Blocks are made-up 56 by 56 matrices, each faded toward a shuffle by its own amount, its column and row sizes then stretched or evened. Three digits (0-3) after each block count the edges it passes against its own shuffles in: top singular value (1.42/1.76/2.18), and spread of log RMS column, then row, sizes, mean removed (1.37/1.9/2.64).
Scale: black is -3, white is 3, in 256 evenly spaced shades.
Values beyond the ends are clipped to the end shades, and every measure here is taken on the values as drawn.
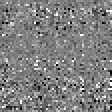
0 2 3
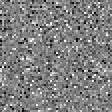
1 0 1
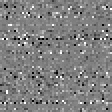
0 1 3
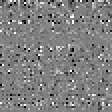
0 2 3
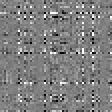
3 3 3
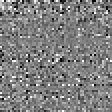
0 2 3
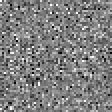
1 0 1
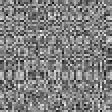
3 1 1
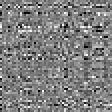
3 2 3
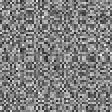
3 0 0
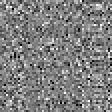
2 1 0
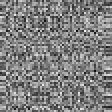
3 0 2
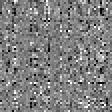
2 3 1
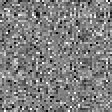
2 0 1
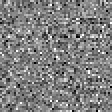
2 0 1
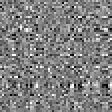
3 1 3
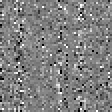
0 3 0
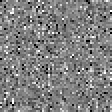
0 2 1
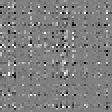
1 3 3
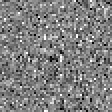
1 1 0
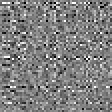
3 2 3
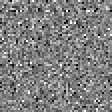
1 0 1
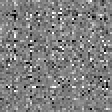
1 2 2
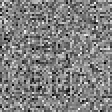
2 1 0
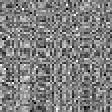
3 0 1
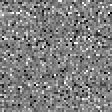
0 0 1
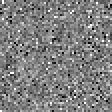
0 0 0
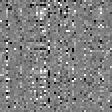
2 3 1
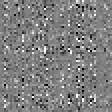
0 3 2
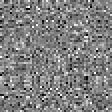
2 1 1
